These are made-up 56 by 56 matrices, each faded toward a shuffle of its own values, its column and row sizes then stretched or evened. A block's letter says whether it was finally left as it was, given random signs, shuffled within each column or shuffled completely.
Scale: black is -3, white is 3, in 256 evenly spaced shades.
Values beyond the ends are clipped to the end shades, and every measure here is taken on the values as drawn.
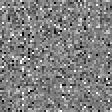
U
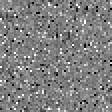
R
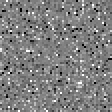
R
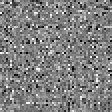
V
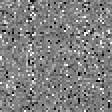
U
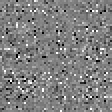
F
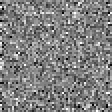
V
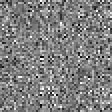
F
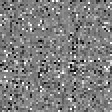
V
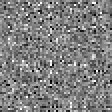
F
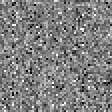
U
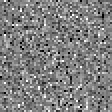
U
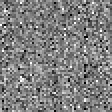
U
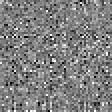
F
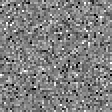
R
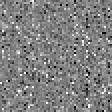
U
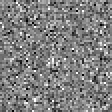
U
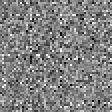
V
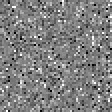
U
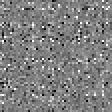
V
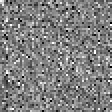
U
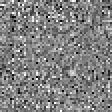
V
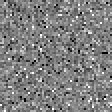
R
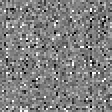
F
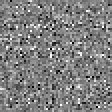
F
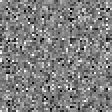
V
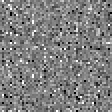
V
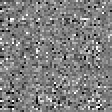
V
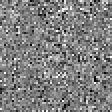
V
